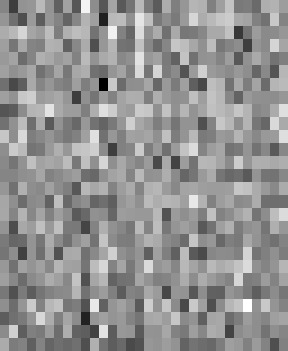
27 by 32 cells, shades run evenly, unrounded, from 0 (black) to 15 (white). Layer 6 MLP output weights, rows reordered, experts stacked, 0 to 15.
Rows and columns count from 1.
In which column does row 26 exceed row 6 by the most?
12
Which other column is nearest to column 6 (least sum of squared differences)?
4
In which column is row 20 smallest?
3
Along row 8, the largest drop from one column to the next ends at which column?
9
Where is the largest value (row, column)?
24, 28
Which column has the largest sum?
16
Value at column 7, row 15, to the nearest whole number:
8
